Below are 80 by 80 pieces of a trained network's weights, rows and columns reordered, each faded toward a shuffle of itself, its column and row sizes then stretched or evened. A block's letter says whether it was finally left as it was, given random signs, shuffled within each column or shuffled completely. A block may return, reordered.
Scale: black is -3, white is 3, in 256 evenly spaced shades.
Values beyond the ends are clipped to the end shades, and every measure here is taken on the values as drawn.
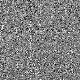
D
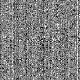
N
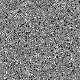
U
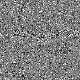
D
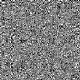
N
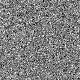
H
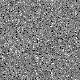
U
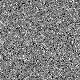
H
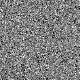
U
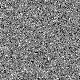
H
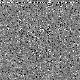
D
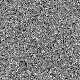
H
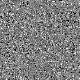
D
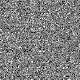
D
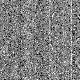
U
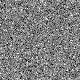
H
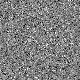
H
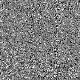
D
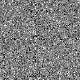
D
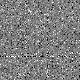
D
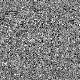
D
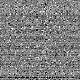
N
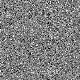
U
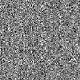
N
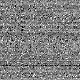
N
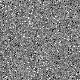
U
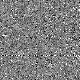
D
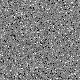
H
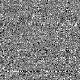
N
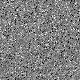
H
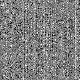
N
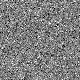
H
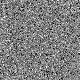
H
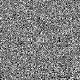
N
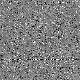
D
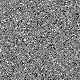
H
